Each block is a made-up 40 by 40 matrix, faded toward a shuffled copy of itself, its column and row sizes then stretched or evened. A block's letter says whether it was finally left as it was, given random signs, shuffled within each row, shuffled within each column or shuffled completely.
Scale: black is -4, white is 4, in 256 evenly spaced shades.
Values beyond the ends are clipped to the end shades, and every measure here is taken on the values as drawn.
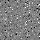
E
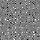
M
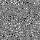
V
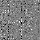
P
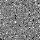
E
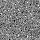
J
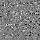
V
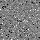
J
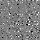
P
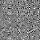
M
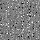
E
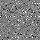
V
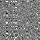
M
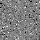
E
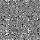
P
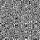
M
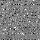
V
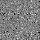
V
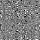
M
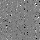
E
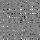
M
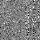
E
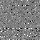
V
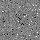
J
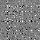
P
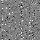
E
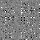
M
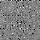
M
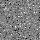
J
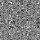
P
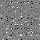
P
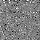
V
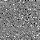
V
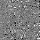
P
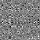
M
